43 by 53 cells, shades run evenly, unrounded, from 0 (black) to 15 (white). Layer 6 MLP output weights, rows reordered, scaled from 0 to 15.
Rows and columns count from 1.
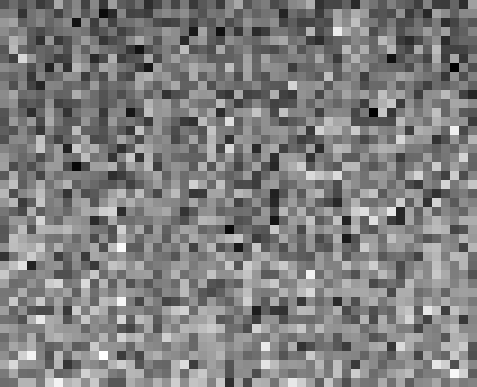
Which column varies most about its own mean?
14
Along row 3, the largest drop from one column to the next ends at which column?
9
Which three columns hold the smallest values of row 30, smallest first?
4, 11, 45
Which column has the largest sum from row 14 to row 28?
24
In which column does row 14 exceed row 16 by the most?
26
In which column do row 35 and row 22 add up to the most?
20
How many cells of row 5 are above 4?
44
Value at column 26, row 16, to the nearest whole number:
3
